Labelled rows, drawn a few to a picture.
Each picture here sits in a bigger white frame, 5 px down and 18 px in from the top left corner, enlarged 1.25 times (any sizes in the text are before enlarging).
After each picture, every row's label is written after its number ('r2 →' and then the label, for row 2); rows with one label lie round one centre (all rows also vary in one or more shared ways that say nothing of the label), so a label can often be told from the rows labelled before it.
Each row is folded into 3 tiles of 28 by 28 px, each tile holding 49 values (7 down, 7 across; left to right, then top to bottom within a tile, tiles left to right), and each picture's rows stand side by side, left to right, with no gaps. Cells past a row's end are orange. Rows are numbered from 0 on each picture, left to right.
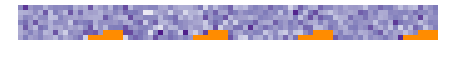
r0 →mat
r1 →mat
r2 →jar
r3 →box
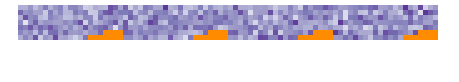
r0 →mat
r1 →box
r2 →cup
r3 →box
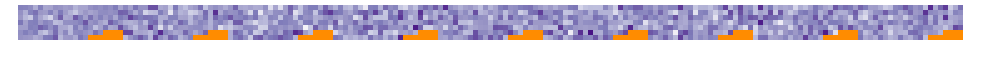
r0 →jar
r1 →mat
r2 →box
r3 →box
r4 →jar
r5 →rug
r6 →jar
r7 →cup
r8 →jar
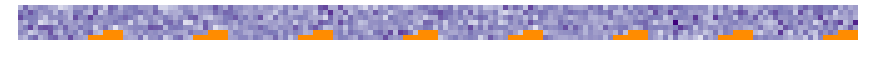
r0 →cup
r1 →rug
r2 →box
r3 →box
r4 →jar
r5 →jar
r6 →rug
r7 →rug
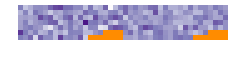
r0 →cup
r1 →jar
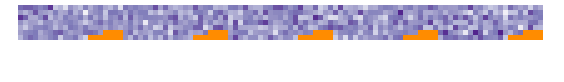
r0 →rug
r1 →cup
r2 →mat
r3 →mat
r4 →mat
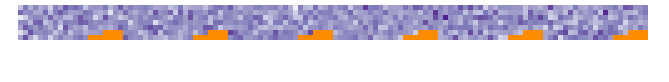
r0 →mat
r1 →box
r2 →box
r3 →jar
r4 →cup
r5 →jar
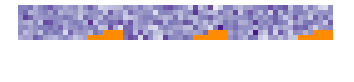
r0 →mat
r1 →box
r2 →box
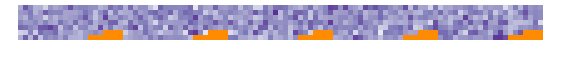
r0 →mat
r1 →cup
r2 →box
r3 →jar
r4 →rug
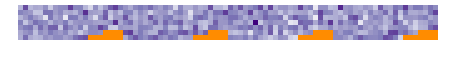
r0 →mat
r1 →box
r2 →jar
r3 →jar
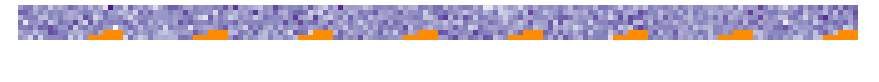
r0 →mat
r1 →mat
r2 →mat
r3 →box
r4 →box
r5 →cup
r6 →box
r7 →jar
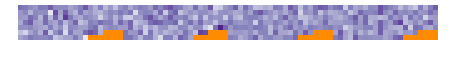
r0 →mat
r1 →rug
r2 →rug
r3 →box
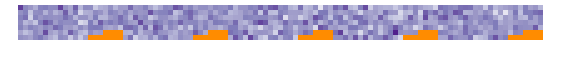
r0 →box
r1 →mat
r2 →mat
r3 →jar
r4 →rug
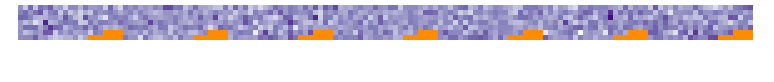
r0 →rug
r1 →jar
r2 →mat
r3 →box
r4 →box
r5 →box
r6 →mat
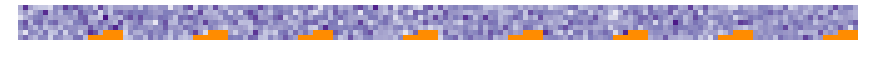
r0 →mat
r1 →cup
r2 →rug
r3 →jar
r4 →box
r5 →rug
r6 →box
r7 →rug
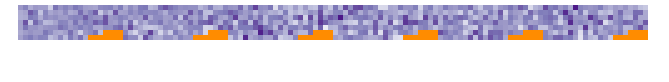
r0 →cup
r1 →cup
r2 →mat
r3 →cup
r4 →mat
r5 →rug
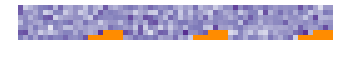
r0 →box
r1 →mat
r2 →mat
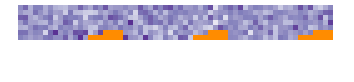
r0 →rug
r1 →rug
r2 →jar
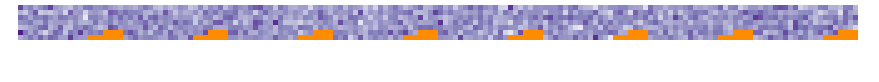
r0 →jar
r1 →box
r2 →rug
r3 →box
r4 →jar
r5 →cup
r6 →box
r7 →cup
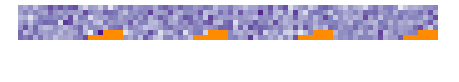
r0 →rug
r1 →cup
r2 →jar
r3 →box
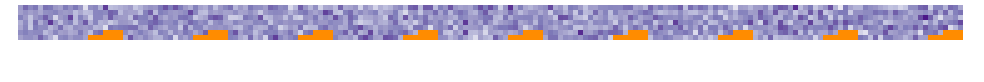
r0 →rug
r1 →mat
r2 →box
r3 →jar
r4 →jar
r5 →mat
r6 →mat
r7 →mat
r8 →rug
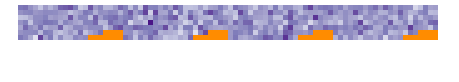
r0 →jar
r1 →rug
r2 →jar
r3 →mat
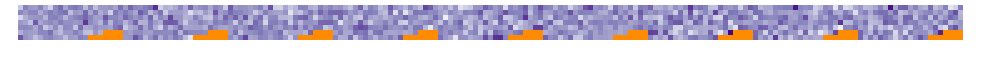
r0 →cup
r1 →rug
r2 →box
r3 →box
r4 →jar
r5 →box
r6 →jar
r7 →cup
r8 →rug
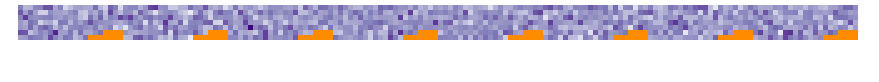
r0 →cup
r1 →cup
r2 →jar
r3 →rug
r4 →box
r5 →mat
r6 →box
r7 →mat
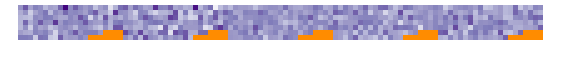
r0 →box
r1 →jar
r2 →rug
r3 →jar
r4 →cup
